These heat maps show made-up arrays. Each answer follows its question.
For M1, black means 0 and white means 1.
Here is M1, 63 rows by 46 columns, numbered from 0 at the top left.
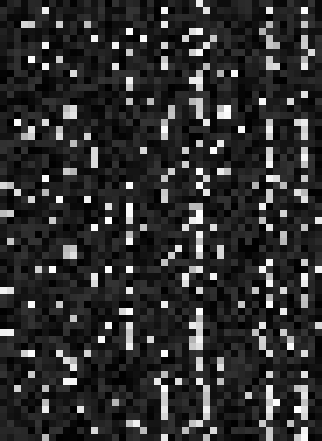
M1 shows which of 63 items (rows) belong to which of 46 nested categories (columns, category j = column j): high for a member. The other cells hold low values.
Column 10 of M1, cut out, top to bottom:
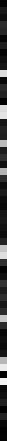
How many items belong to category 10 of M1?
11
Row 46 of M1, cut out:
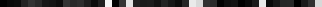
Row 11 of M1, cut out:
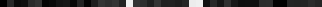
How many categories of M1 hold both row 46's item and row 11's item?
3
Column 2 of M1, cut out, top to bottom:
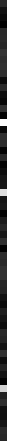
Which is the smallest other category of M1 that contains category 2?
42
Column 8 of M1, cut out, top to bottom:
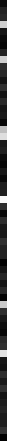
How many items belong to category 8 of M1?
7
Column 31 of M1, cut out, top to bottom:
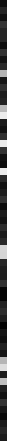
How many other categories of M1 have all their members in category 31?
6
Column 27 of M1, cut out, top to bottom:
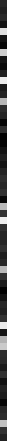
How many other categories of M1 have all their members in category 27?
10
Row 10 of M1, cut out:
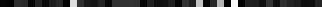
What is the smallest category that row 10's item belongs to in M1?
33
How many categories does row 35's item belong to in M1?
5
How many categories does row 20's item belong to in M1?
3
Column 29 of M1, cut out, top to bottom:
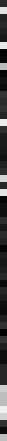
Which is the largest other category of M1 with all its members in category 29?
6
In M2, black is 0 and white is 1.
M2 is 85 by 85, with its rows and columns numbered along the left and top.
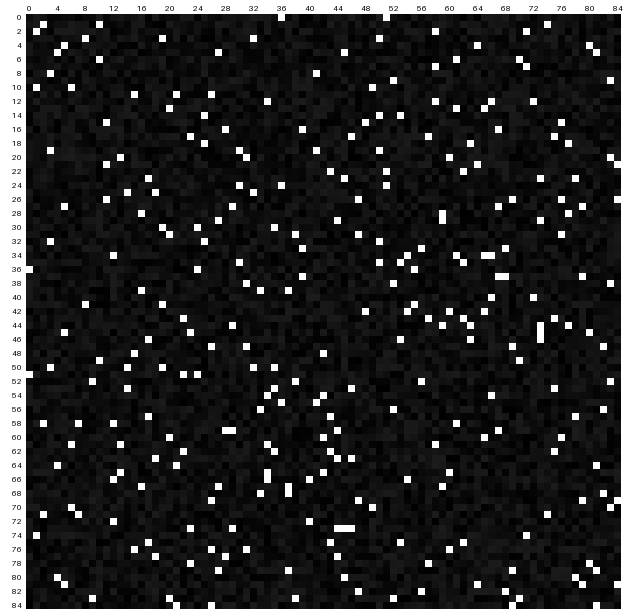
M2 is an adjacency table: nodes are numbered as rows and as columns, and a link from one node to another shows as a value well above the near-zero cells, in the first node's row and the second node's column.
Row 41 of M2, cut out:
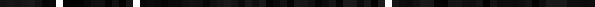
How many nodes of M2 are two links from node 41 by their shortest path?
4
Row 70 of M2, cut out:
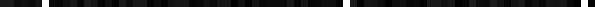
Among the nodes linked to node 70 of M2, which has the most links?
node 83
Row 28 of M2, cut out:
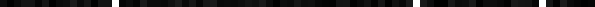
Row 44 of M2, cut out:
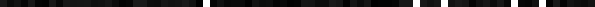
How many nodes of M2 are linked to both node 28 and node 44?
2
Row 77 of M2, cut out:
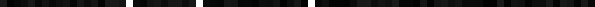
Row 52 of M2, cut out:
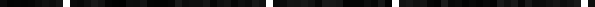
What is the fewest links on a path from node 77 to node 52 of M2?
6
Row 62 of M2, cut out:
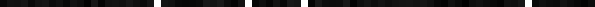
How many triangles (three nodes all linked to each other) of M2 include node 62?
2
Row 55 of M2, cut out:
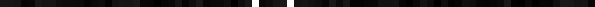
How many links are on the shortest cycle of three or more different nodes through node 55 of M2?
6
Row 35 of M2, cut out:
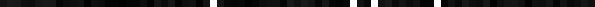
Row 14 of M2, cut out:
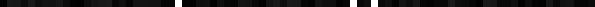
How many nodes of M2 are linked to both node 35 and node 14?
2
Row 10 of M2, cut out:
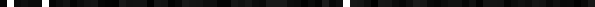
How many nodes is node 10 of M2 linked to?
3
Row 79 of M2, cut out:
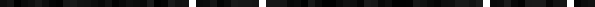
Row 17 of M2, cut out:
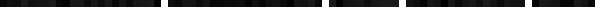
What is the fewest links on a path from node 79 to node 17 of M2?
5
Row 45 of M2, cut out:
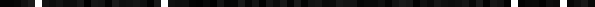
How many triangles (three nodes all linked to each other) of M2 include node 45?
1
